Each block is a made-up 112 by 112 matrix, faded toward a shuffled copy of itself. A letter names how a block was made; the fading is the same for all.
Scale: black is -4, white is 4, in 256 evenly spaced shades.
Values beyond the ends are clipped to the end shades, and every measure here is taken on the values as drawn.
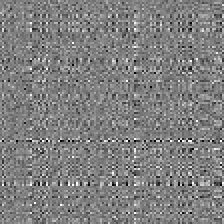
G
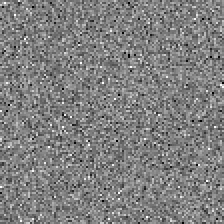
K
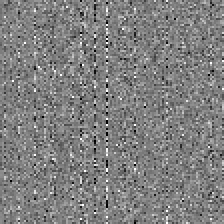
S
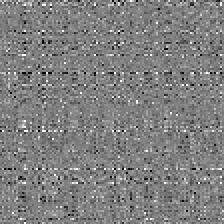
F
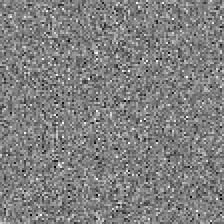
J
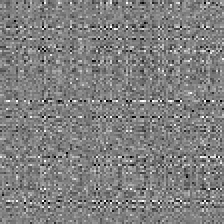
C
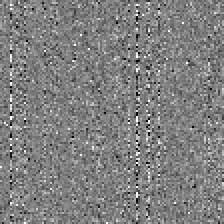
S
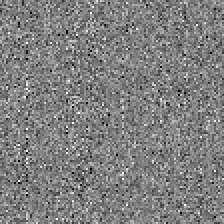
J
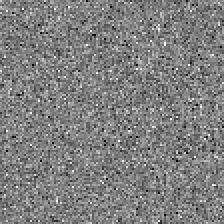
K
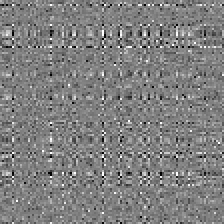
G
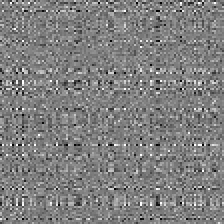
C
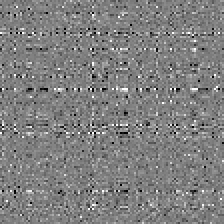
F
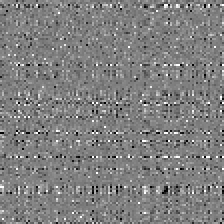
F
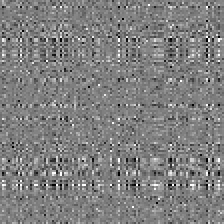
G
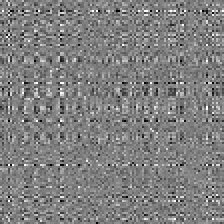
G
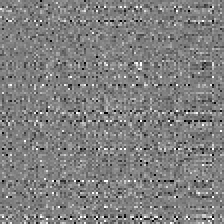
F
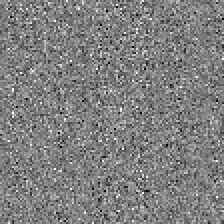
J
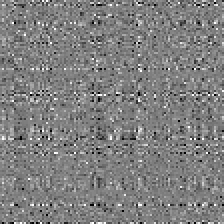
F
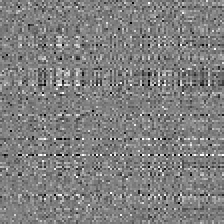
C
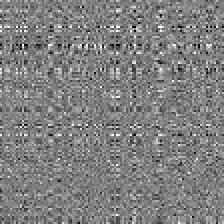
C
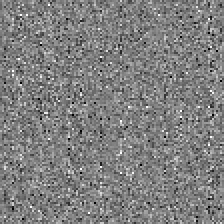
J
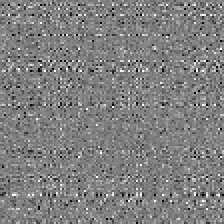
F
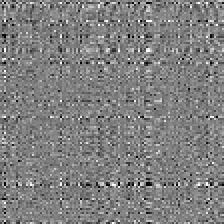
C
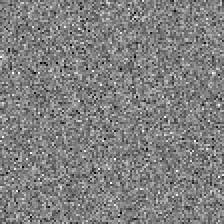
K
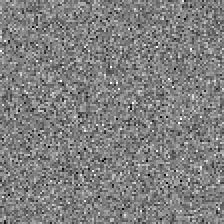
K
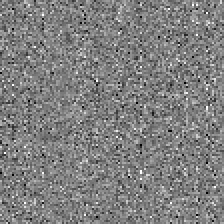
J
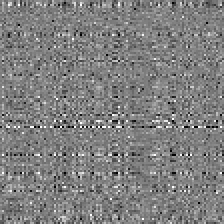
C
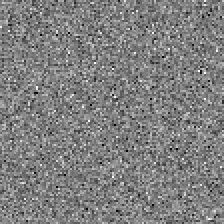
K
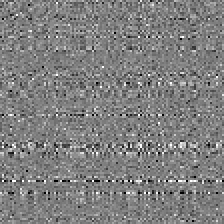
C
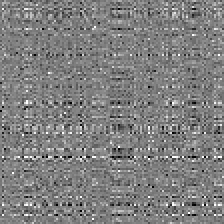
G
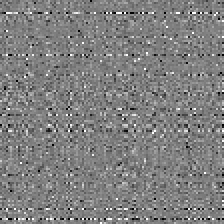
C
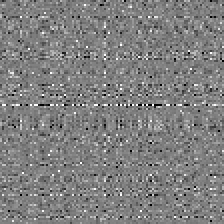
F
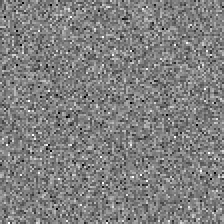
K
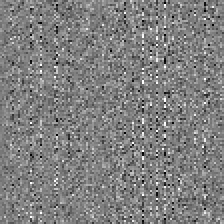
S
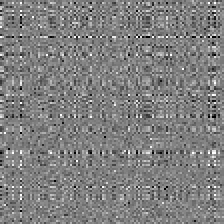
G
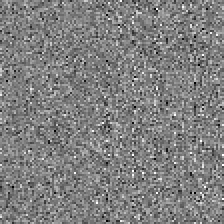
J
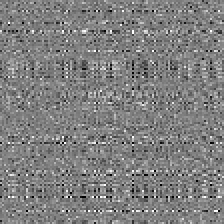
C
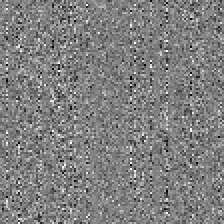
S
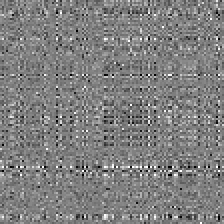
G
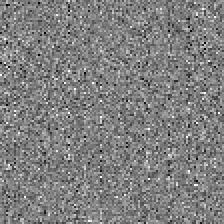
J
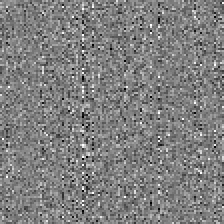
S
